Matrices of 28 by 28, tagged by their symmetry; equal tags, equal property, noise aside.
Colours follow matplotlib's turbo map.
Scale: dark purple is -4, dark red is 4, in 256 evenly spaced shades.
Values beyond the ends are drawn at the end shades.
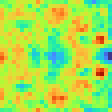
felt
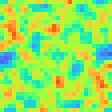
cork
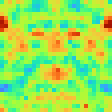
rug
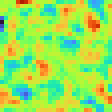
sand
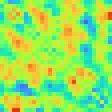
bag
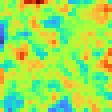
sand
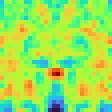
rug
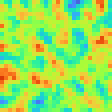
sand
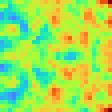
felt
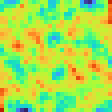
cork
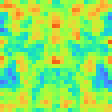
rug
